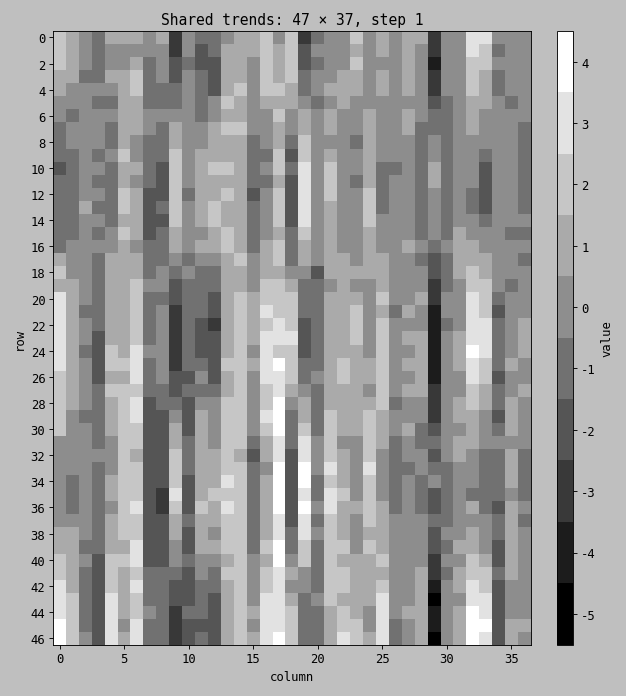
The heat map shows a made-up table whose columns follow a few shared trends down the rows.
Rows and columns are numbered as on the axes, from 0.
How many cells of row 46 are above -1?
25
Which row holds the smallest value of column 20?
18
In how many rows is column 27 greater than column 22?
6
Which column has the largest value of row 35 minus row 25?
9
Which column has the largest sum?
17
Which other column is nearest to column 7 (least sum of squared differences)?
8
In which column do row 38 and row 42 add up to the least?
29
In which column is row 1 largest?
32
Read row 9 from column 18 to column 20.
-2 2 0
